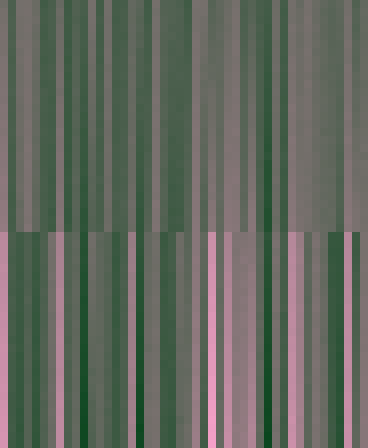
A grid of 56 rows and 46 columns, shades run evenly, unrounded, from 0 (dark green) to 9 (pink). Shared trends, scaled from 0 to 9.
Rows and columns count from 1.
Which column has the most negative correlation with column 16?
12
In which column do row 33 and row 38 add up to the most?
27
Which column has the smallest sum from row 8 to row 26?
34
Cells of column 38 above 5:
27
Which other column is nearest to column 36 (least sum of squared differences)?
2
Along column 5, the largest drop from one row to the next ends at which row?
30
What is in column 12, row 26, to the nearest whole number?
3
